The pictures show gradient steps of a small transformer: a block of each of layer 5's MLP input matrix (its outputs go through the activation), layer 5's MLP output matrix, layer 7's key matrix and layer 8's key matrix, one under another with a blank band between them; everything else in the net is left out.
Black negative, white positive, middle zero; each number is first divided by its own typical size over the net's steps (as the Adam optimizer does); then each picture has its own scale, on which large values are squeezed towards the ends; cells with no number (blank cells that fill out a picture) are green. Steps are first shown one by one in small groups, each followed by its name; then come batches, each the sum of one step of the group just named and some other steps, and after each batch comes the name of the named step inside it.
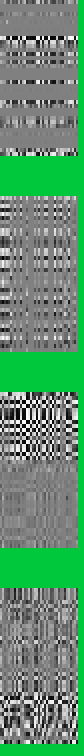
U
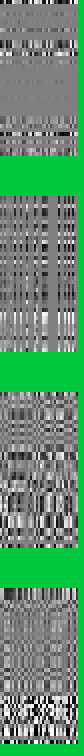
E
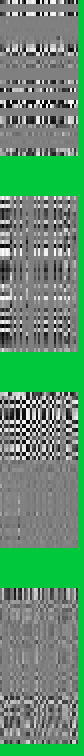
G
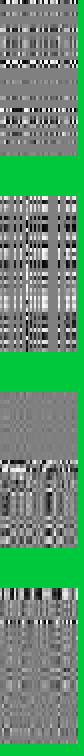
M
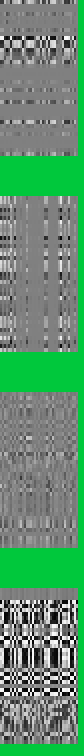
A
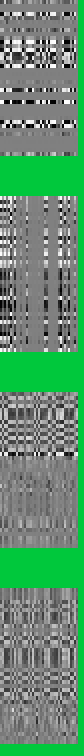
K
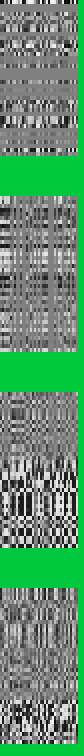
G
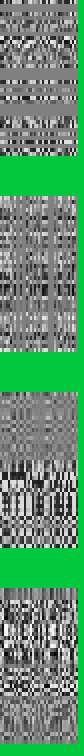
A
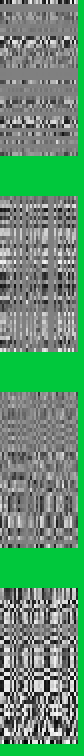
E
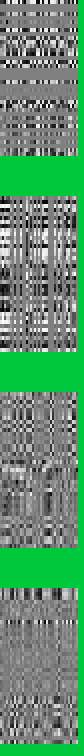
M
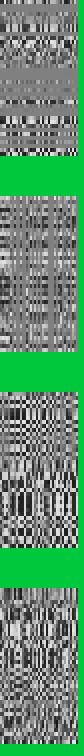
U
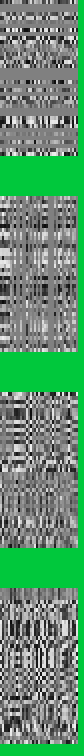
U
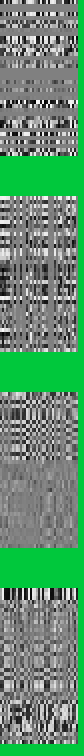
G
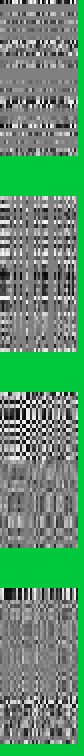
G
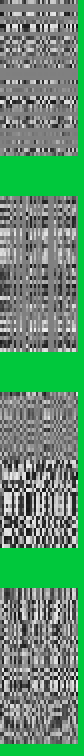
K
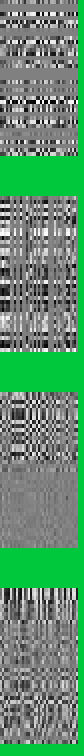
U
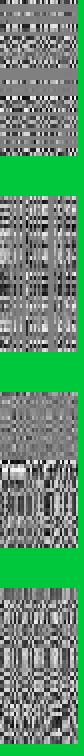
M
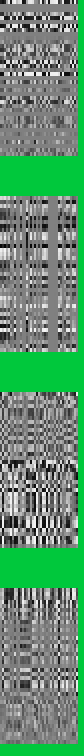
M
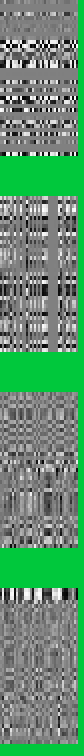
K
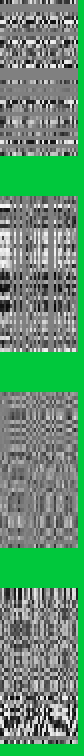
E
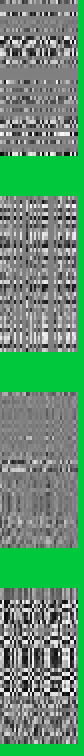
A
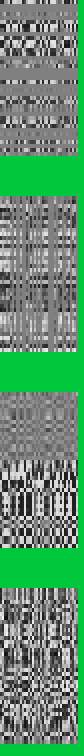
A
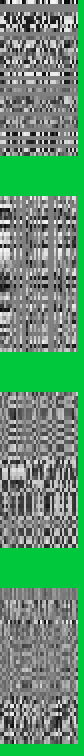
M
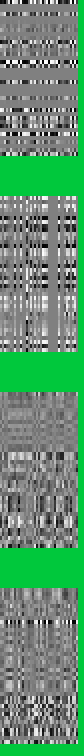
M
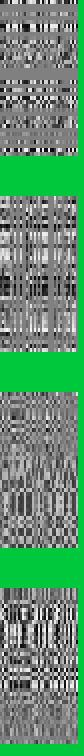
G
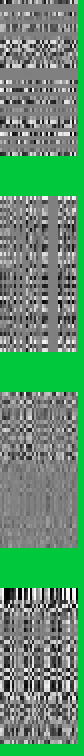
K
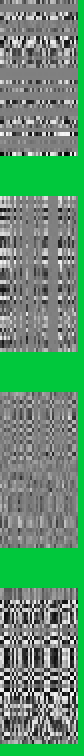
A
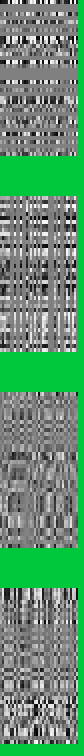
E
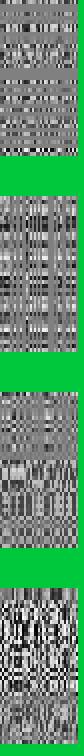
M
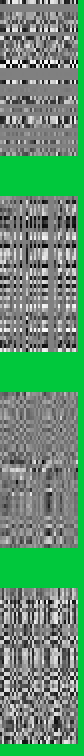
M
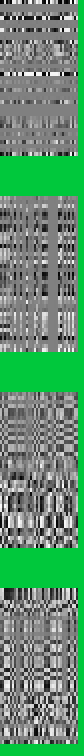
E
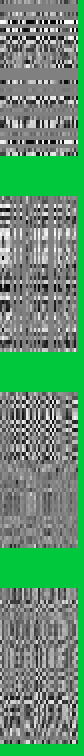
U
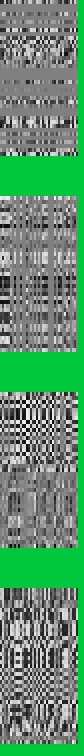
U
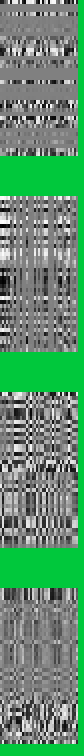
G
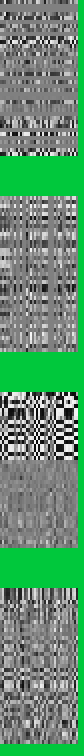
U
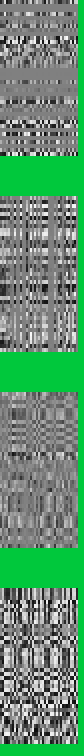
E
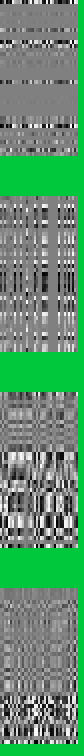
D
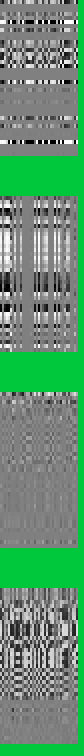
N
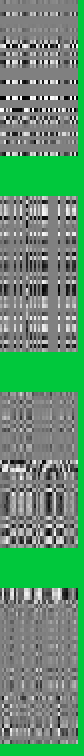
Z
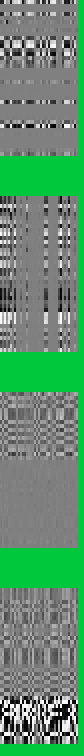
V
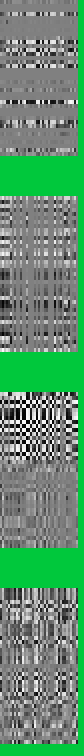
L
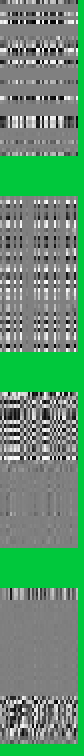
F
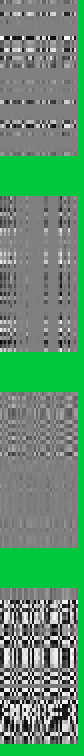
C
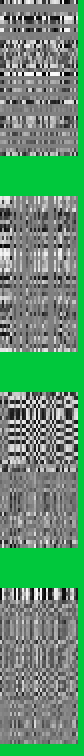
L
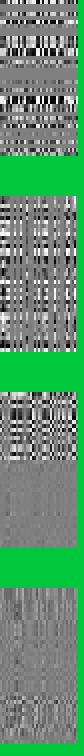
F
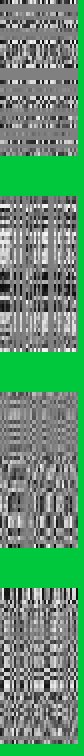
D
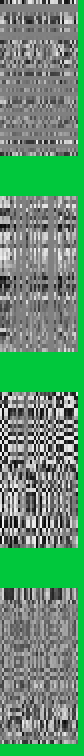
N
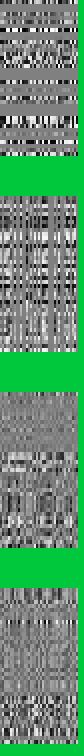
D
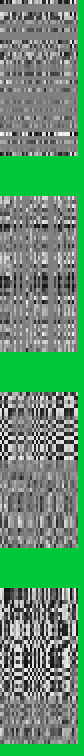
D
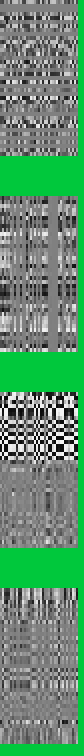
Z
